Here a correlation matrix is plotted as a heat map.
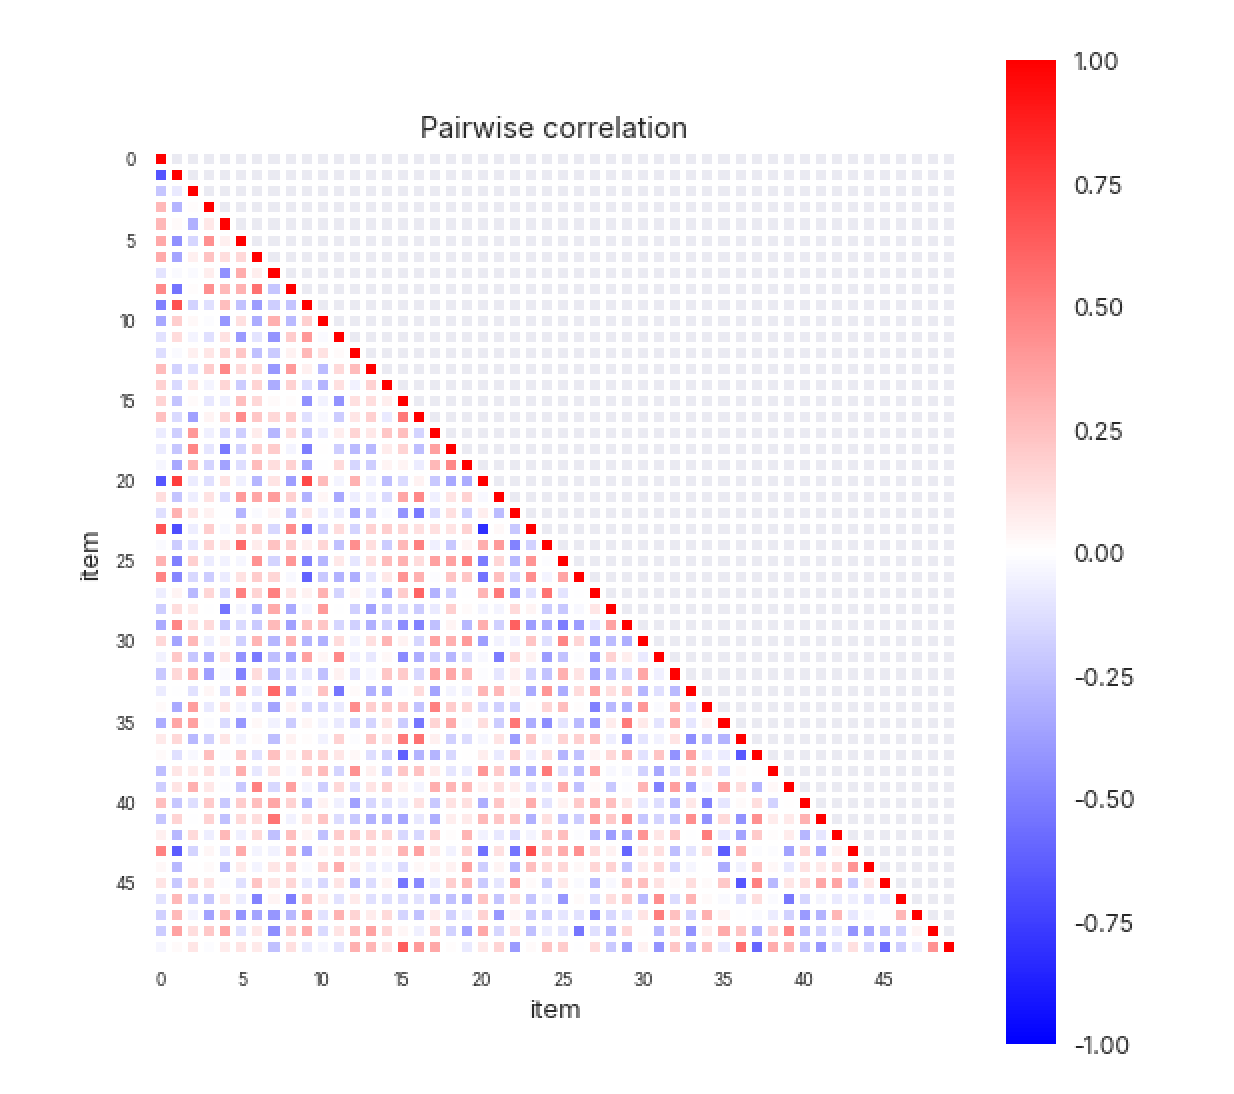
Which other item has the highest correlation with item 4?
13
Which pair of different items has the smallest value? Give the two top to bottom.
20, 23
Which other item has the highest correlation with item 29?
22
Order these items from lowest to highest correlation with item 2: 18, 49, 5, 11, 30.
5, 11, 49, 30, 18
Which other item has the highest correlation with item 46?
31
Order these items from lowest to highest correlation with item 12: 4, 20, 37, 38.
37, 4, 20, 38
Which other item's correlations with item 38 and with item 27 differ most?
34
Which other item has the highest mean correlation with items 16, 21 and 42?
24
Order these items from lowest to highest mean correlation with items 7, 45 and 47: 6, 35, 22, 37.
6, 35, 22, 37
